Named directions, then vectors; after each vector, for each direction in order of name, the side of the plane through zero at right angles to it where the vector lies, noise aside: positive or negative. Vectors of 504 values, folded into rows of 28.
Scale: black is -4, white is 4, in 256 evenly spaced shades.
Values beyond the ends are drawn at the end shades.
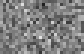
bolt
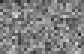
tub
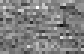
negative, negative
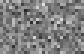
negative, negative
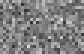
negative, negative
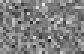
negative, negative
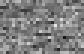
negative, negative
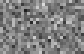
negative, negative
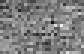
negative, positive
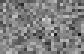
negative, positive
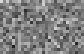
negative, negative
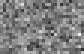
positive, negative
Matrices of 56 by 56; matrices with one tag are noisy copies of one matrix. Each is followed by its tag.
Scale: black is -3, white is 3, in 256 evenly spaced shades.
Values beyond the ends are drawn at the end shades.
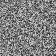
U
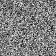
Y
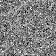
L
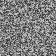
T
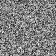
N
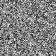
U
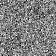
T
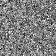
U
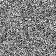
L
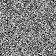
Y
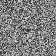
Y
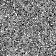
Y
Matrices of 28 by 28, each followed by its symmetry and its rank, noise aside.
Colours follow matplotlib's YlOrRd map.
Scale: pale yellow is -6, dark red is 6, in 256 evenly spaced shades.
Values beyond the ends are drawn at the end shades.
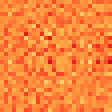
no symmetry, rank four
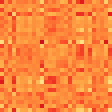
symmetric, rank two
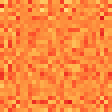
no symmetry, rank three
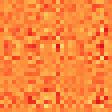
no symmetry, rank three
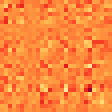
symmetric, rank three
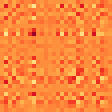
symmetric, rank two
